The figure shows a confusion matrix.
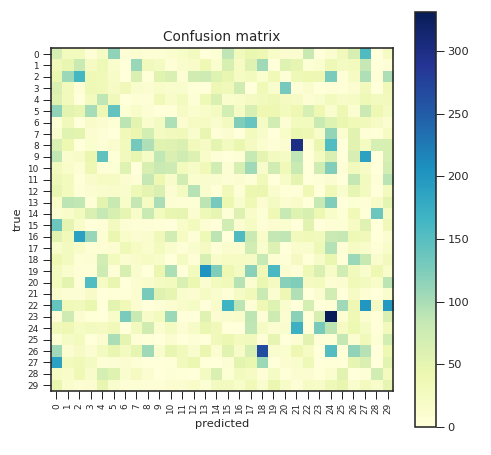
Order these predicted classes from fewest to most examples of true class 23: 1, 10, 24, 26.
26, 1, 10, 24
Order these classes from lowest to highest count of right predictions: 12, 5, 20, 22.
22, 12, 20, 5
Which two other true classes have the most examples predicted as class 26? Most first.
18, 11
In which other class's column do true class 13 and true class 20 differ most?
3
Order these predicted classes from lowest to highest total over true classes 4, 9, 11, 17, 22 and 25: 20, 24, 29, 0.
20, 24, 0, 29
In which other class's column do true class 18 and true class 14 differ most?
28
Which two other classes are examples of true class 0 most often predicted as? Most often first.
27, 5
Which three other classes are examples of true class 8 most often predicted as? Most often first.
21, 24, 7
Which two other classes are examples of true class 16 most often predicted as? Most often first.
2, 3
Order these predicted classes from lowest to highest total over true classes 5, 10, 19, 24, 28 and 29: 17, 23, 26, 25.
26, 25, 23, 17
